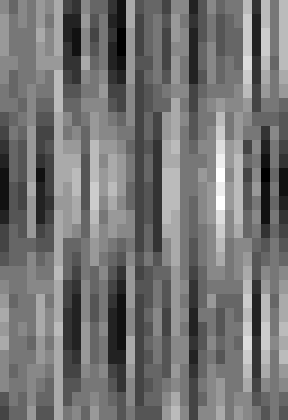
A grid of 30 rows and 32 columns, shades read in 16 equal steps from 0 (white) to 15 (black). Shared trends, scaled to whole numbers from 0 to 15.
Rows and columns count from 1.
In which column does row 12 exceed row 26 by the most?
30
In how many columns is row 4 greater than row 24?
12
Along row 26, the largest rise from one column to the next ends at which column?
29
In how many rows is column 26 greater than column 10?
13
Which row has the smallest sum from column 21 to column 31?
14
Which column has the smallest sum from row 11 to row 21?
25
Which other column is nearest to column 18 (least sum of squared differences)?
6
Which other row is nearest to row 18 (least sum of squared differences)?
9
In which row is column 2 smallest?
5
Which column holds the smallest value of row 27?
28
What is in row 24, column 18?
7
